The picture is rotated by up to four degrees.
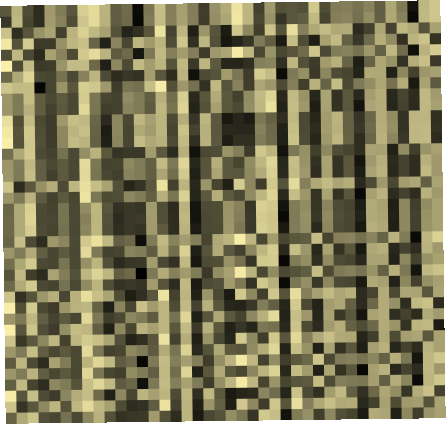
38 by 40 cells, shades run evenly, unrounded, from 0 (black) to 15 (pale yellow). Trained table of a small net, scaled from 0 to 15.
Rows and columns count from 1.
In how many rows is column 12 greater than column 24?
7
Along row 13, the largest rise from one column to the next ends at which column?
27
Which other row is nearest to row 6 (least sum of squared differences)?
36
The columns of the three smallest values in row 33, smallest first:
13, 38, 4
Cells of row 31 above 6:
23
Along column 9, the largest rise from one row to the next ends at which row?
5
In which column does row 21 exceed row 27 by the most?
24
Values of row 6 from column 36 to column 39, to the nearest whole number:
9 3 11 12
